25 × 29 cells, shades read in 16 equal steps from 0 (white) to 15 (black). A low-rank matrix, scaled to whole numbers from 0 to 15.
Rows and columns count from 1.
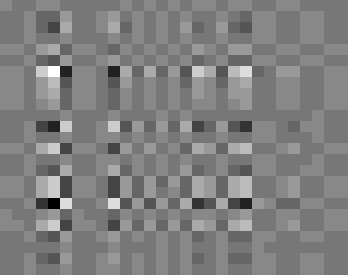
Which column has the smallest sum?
5
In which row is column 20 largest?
19
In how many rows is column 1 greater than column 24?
1
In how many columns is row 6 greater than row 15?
5
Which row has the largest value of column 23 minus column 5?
7
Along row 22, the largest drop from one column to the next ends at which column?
6
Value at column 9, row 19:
7
